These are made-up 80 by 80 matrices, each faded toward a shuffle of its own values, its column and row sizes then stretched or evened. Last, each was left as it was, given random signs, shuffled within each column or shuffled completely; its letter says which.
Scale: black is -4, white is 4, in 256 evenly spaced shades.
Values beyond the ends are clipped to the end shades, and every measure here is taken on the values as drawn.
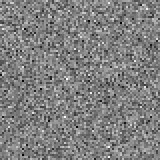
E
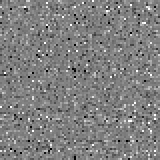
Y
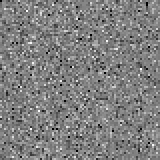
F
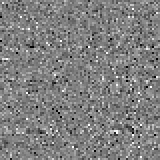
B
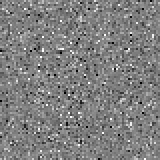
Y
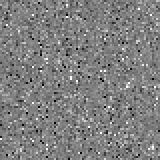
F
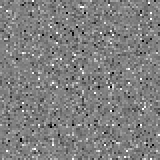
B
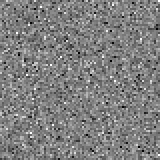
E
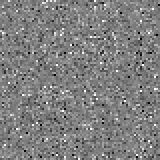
Y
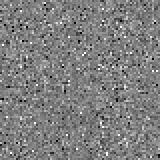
Y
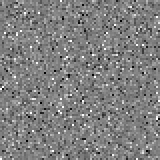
E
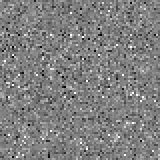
Y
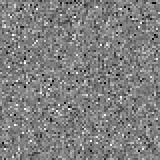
E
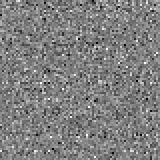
B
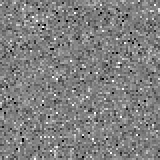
E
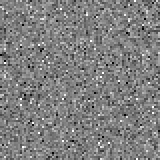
F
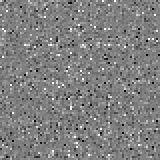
Y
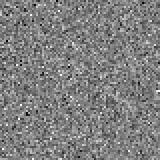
E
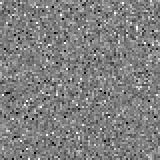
E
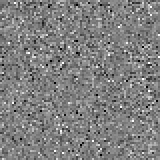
Y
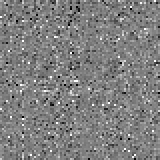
B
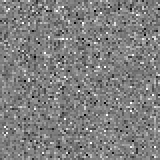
Y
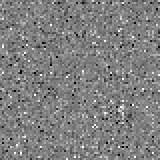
Y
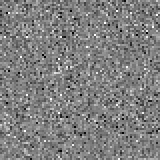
Y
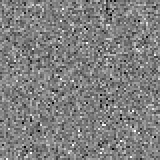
F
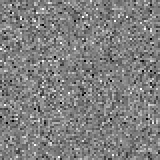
Y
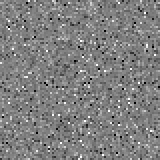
E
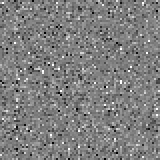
Y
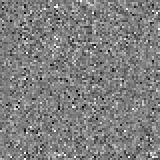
Y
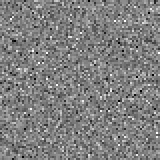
E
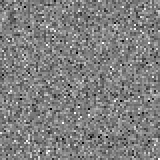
E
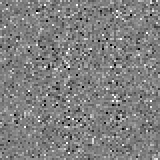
B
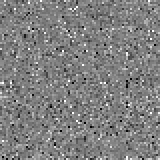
Y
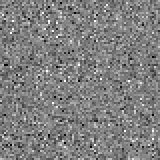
B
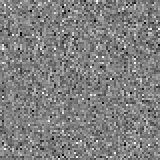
B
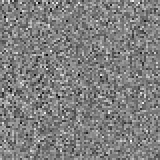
Y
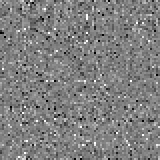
B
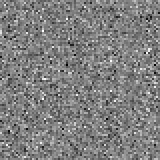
F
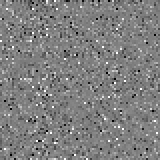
B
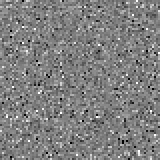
B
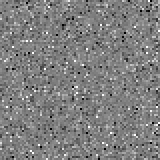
B
